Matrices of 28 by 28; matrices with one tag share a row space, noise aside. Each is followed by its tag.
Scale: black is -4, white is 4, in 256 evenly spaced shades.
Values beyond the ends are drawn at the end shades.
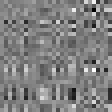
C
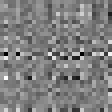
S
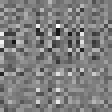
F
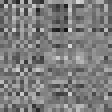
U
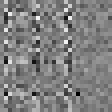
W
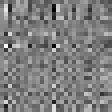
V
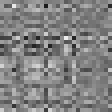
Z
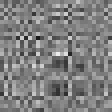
U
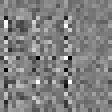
W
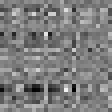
Z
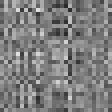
U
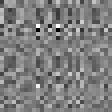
F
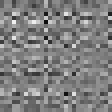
Z
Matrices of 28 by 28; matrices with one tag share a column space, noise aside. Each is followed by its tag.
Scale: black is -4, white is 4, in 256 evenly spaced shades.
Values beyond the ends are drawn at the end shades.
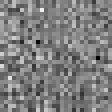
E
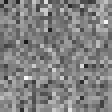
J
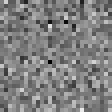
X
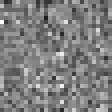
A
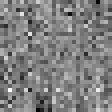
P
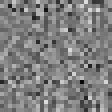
J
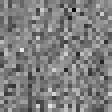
E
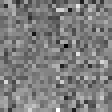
J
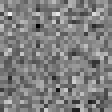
P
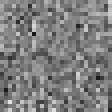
P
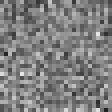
A
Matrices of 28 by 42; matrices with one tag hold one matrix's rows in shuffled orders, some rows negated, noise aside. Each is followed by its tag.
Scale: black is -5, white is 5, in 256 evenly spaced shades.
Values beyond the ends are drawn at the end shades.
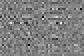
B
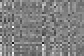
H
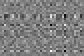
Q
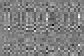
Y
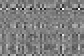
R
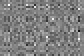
Y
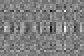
Q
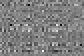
B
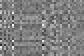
H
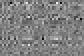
B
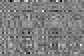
B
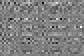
B
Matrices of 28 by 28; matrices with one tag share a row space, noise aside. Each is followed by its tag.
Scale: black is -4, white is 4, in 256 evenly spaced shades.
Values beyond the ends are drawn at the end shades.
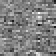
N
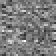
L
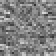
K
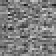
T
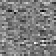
L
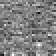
N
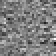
L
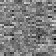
N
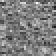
L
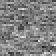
T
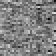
N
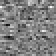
K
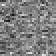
K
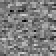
T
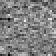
T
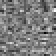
L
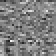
K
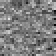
N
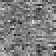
N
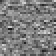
L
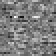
T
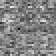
K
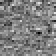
N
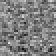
T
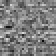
K
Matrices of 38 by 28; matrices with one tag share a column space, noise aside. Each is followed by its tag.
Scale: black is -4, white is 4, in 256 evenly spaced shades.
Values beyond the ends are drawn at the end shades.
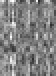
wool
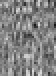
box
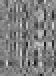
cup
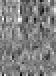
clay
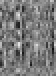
cup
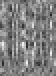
cup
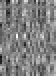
wool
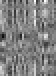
wool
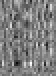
cup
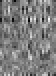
clay
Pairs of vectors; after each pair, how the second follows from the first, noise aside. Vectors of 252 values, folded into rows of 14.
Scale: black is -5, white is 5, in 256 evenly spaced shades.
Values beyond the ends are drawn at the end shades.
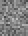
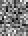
negated, scaled up.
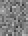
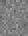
reversed, negated, shrunk.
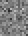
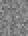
reversed, negated, shrunk.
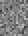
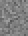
wrapped around, shrunk.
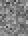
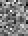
negated, scaled up.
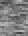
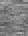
negated, shrunk.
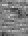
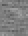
negated, shrunk.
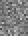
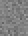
negated, shrunk.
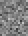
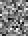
negated, scaled up.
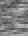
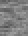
reversed, negated, shrunk.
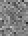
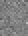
negated, shrunk.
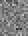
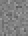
wrapped around, shrunk.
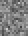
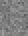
negated, shrunk.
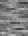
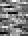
reversed, scaled up.
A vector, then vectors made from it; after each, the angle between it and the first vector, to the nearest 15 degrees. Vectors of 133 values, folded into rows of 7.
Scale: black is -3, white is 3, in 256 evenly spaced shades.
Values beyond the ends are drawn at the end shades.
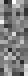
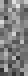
45 degrees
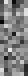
165 degrees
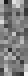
15 degrees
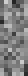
165 degrees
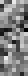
75 degrees
